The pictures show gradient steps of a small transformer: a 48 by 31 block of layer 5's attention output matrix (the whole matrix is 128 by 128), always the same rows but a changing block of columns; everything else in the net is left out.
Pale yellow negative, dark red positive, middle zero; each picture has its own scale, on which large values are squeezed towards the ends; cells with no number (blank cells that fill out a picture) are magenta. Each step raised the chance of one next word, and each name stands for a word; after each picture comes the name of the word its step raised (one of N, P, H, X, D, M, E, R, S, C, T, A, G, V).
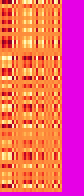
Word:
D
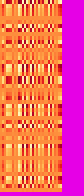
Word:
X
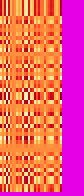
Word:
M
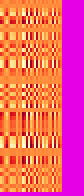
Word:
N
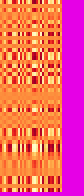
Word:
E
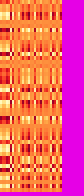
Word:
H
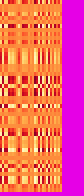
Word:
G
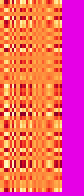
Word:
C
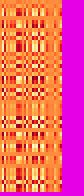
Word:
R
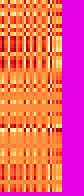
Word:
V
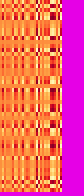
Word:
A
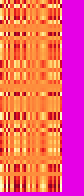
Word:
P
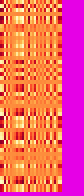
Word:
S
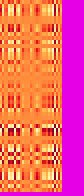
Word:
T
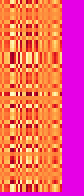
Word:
G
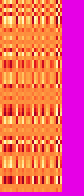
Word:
S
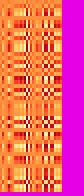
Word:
R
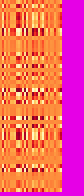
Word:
H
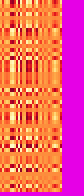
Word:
H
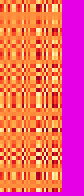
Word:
T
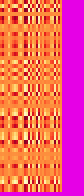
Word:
S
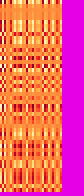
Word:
D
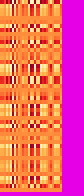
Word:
X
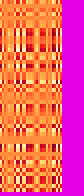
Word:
E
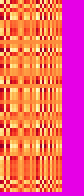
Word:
A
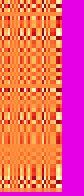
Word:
A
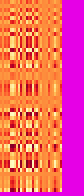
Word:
C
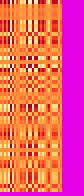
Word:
D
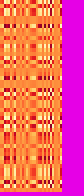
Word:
R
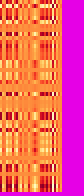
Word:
P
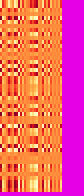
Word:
P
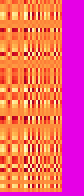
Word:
H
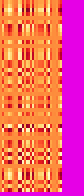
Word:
T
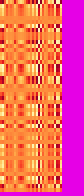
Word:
X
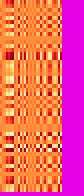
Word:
G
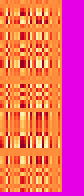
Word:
N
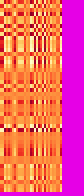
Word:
V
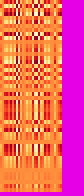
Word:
V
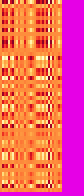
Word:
D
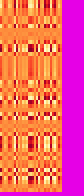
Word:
M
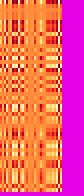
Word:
D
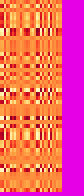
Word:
H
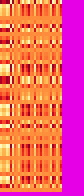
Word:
X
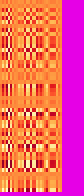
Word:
C
